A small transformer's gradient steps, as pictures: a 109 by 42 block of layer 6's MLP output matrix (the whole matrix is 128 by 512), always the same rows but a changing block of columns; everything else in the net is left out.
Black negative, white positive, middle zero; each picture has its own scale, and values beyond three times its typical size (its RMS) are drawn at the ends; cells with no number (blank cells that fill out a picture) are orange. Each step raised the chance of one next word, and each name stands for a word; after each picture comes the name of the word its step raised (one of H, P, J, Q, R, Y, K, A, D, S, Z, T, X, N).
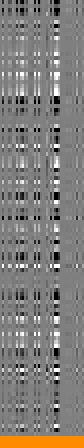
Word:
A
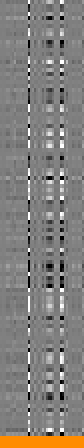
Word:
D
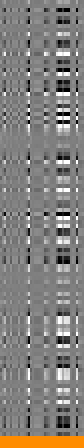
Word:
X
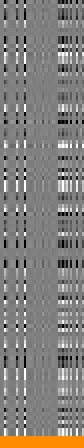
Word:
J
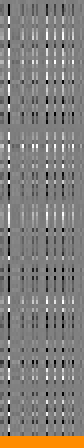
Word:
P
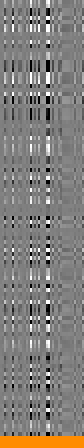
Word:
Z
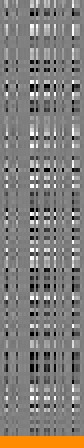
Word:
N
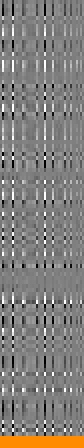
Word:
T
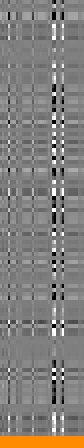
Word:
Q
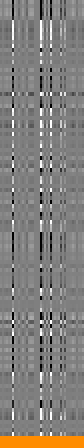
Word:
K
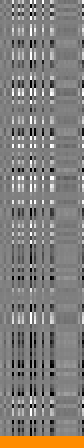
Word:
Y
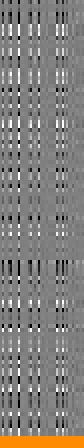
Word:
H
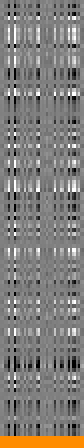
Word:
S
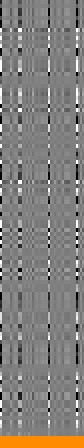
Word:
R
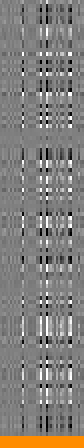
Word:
X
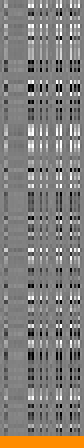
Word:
N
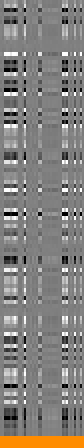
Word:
X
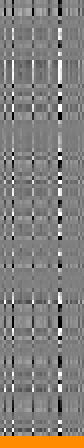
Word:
T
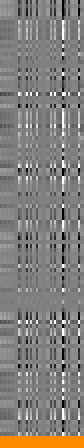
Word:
K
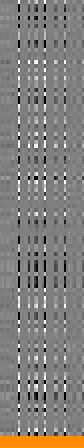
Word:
D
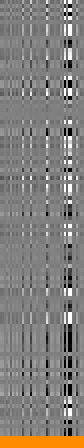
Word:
Y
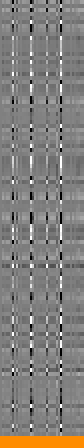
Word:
A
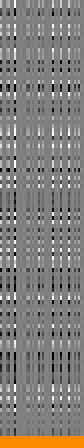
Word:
N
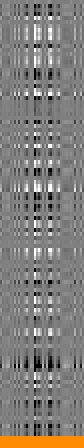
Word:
S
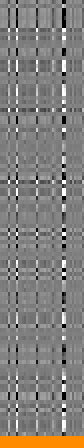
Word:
R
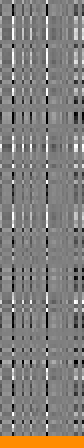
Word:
P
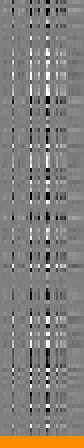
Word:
A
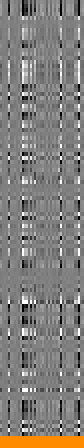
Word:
T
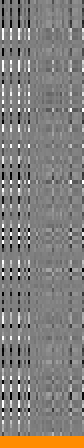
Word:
R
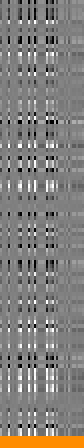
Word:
J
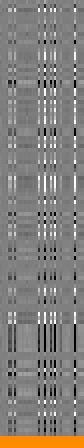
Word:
Y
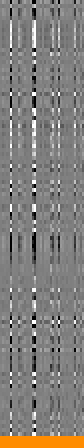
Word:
K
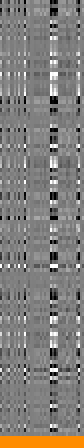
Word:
A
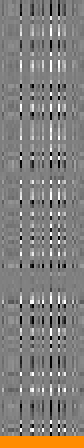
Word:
T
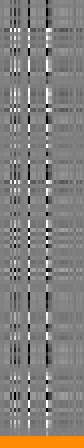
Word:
R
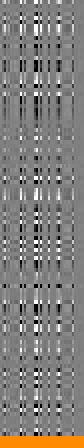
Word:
Z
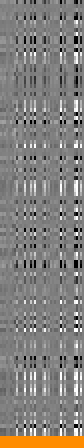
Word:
J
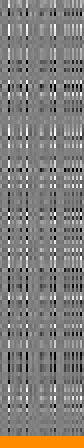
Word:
N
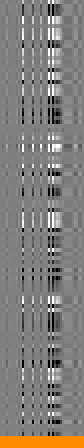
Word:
P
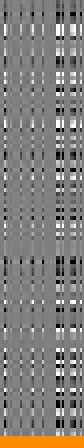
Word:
H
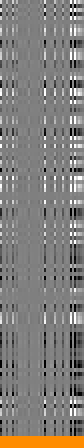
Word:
Y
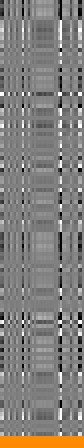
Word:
K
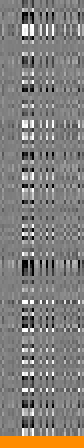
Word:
H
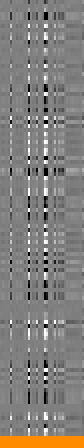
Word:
Q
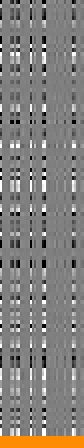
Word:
J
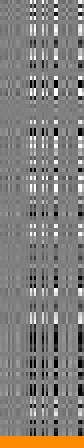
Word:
Y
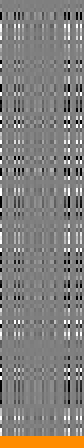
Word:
Q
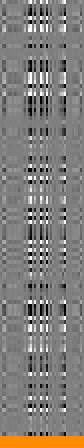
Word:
Z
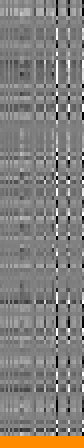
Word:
T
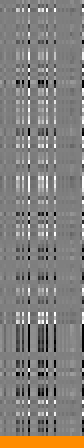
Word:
Y
